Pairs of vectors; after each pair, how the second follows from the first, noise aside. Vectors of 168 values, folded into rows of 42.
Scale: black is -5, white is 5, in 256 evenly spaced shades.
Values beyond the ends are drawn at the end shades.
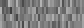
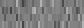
partly zeroed.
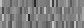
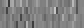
reversed, negated, partly zeroed.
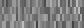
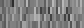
wrapped around, negated.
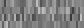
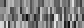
wrapped around, negated, scaled up.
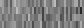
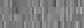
negated, shrunk.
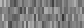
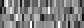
wrapped around, negated, scaled up.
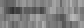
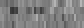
partly zeroed.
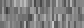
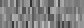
reversed, negated.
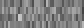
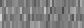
reversed, negated, partly zeroed.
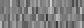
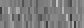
wrapped around, negated, partly zeroed.
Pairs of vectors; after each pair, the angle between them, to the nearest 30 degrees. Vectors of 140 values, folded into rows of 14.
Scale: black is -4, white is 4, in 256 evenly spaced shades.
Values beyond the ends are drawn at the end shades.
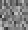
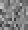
120 degrees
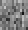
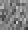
60 degrees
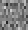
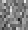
60 degrees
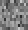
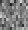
60 degrees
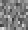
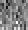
90 degrees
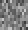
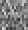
120 degrees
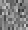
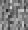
120 degrees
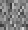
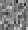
90 degrees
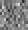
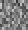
120 degrees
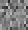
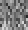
120 degrees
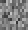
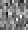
90 degrees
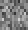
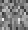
30 degrees
